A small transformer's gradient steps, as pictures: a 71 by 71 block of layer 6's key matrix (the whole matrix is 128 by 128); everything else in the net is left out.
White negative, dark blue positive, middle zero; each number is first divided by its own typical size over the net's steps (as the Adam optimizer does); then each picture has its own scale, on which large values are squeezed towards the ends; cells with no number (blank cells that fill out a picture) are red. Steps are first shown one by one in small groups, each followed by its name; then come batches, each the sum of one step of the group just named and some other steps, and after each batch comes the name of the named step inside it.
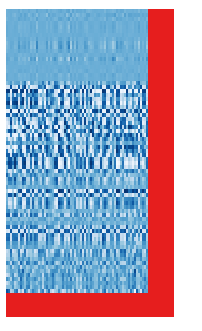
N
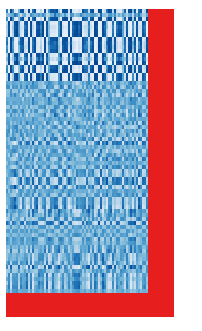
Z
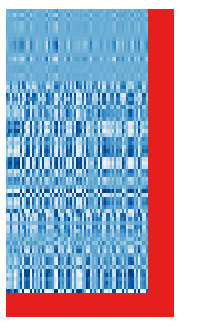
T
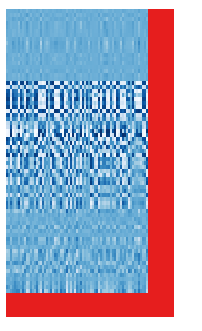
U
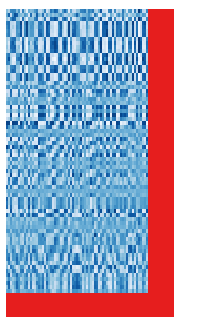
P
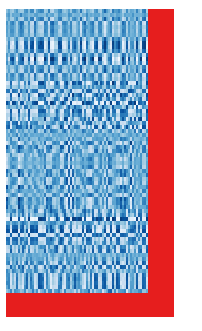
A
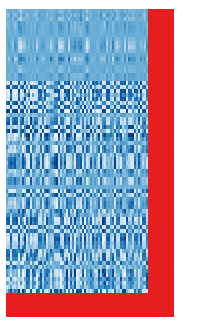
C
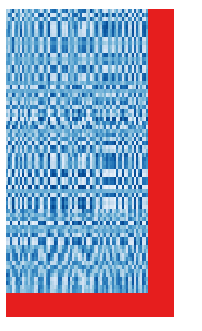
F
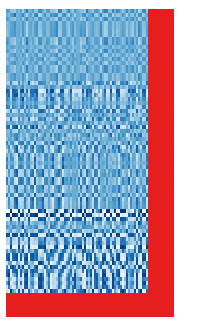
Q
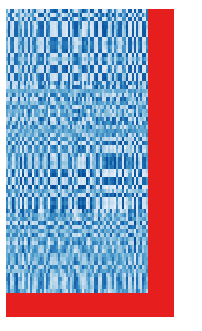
F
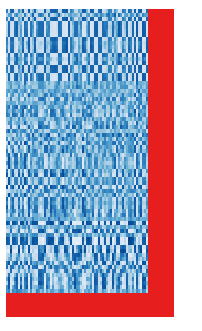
Z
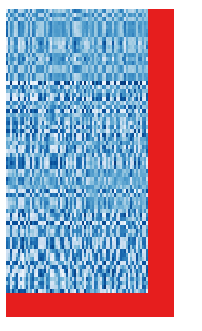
C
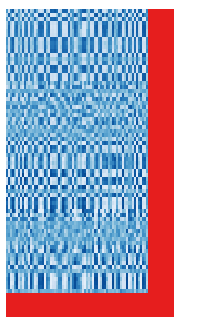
F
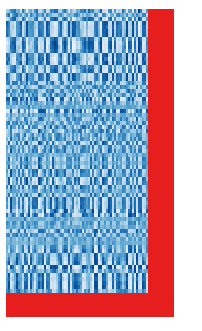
P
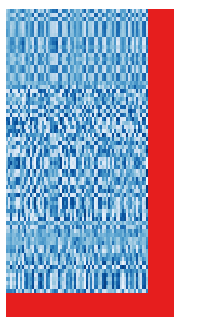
T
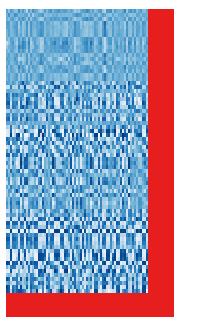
U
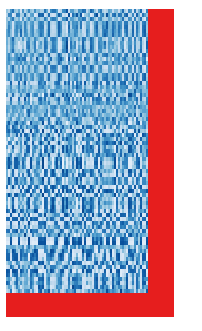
F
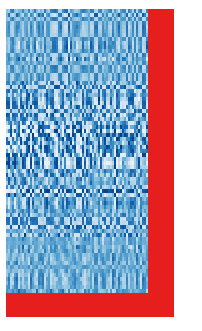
U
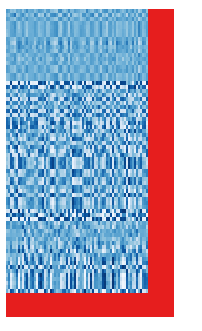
Q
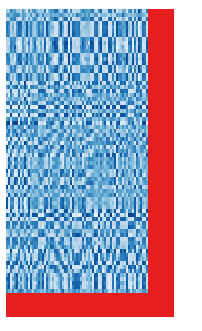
P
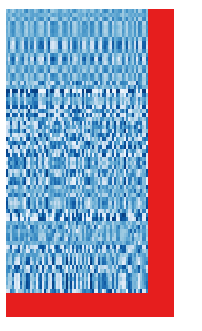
A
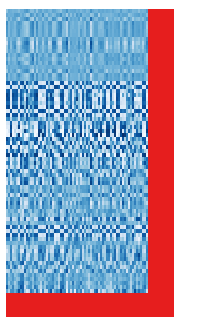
U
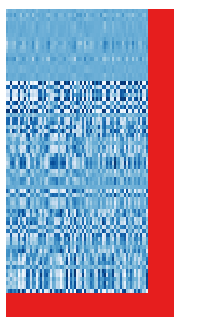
C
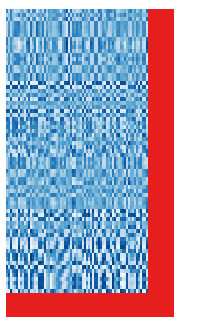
Q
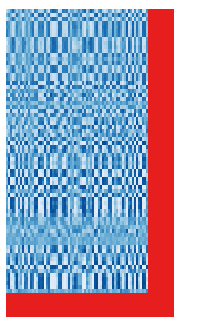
F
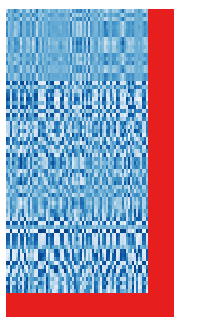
U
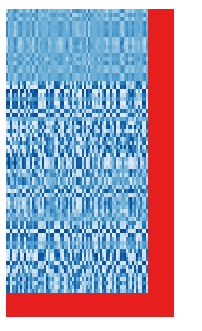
N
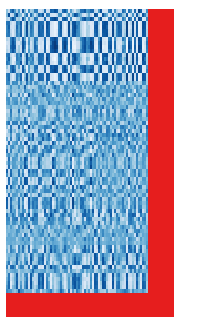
P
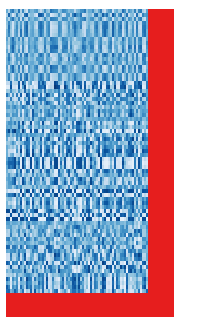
T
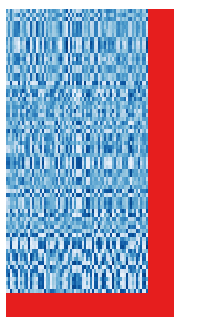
Q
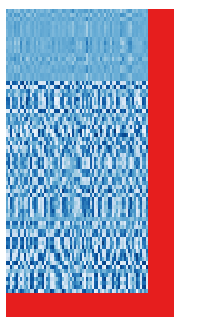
U
